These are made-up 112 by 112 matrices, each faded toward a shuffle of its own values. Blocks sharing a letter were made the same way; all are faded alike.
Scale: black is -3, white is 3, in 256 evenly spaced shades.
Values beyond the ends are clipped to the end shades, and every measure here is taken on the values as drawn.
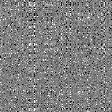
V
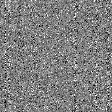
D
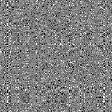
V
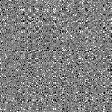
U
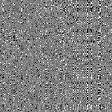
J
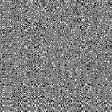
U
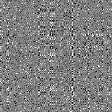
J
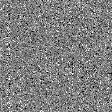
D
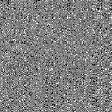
U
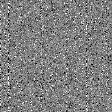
D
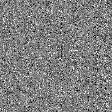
D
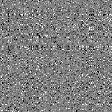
U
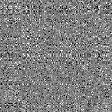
U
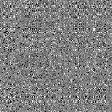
U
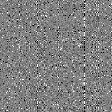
J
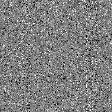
D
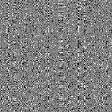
J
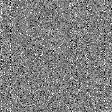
D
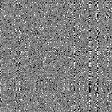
V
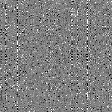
J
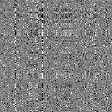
J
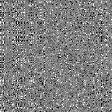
V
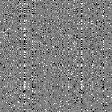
J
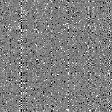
V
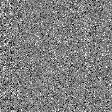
D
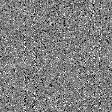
D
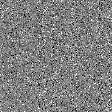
D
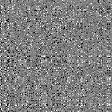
U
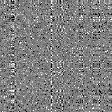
J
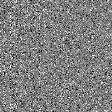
D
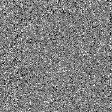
D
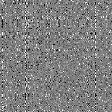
J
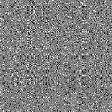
U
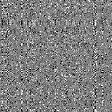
V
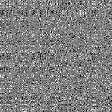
U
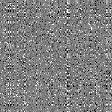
J
